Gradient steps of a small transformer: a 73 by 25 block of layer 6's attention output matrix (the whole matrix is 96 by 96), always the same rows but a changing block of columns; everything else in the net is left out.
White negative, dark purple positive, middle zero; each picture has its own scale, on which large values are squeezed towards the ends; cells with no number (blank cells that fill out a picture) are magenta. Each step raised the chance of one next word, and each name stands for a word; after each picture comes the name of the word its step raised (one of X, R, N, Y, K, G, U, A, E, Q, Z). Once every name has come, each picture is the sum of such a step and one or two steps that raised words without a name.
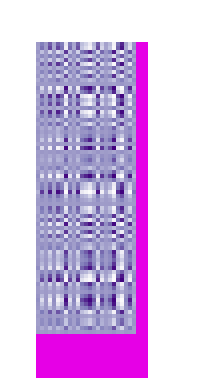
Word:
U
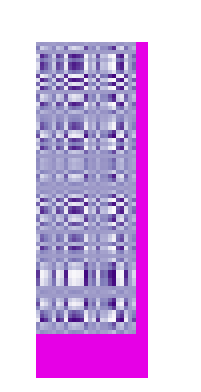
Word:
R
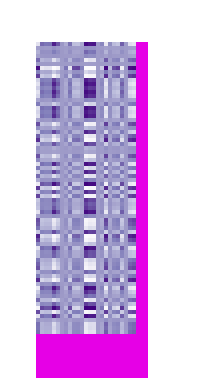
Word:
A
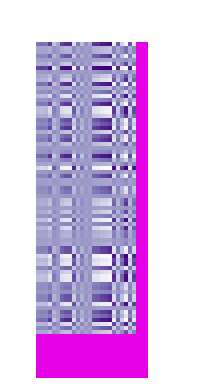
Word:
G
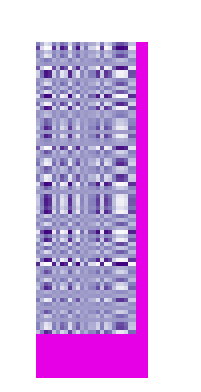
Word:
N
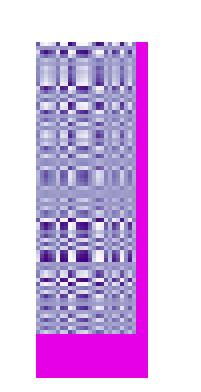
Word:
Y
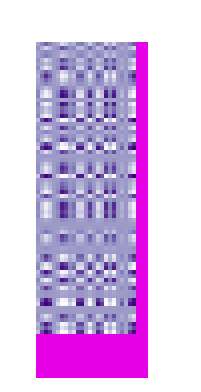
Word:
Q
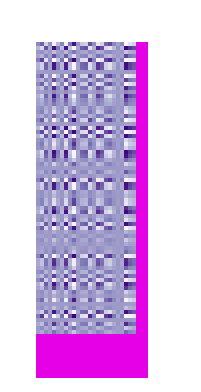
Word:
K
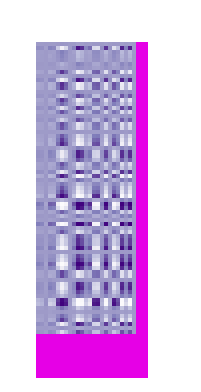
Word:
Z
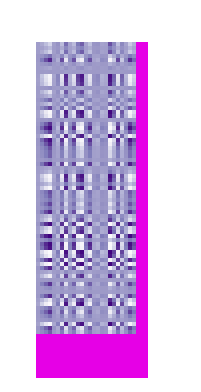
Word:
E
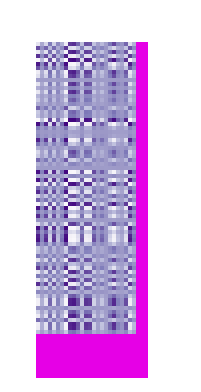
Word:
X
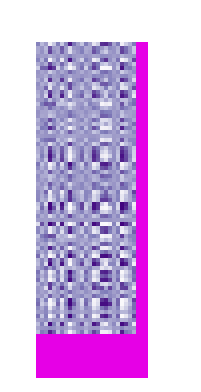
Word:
Z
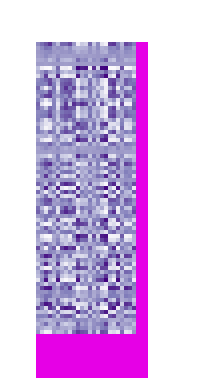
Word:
A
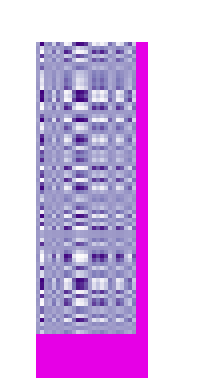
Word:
G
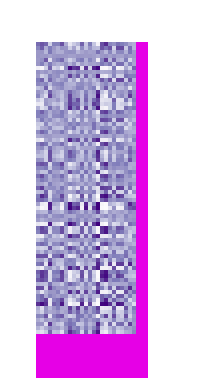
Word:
Z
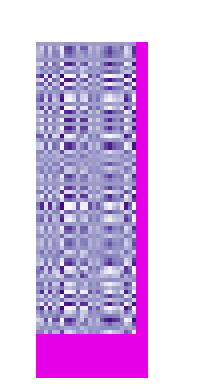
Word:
R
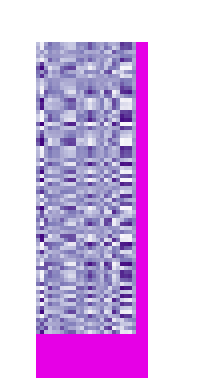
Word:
X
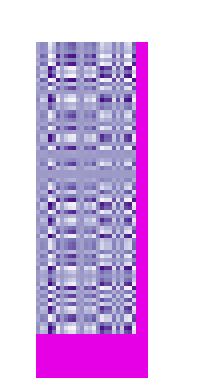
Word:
R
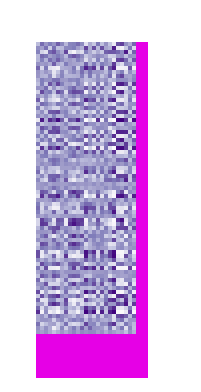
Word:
K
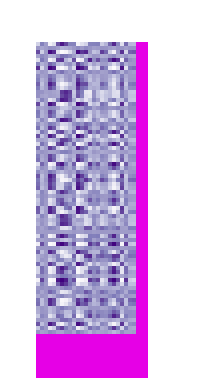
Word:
E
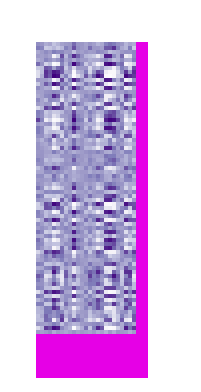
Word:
R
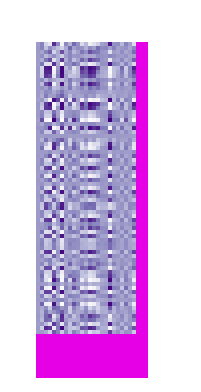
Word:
Q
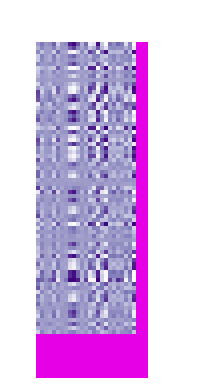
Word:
U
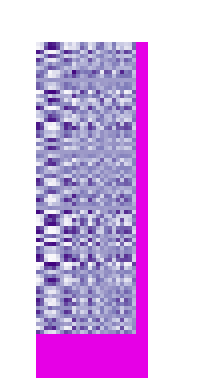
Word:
N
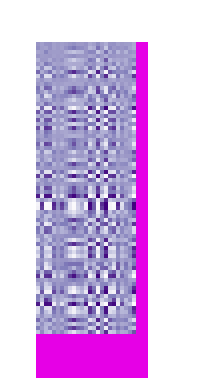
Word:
Z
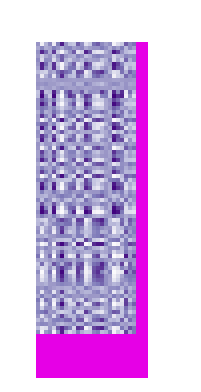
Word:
Q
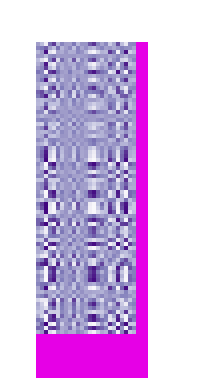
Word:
Z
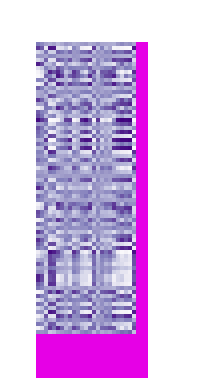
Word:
K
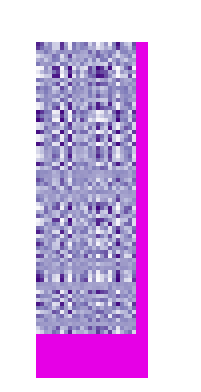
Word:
A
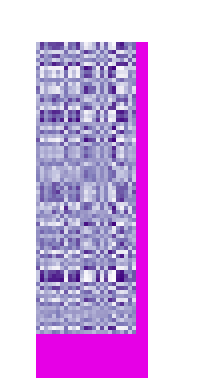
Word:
U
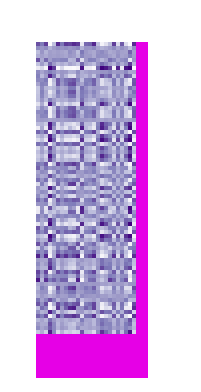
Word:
A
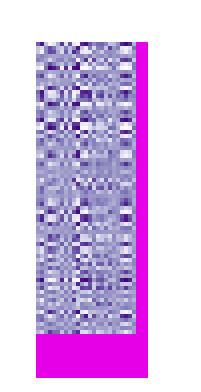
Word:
K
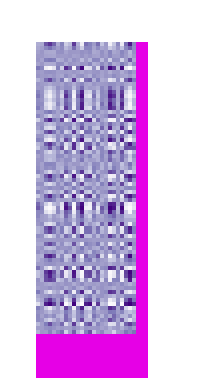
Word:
Q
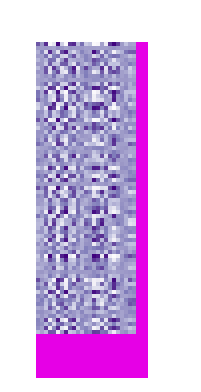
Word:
G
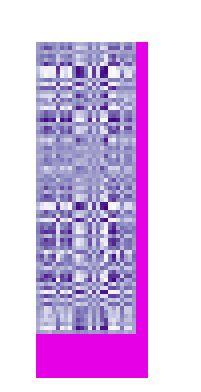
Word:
Y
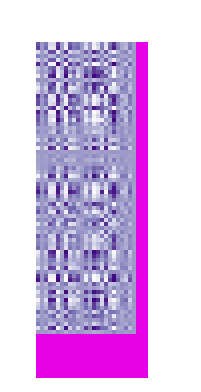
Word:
U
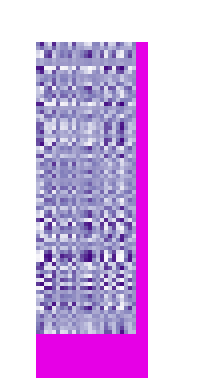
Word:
Y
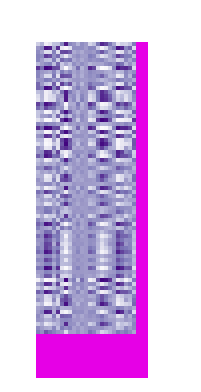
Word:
K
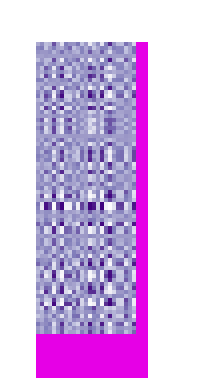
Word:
Z
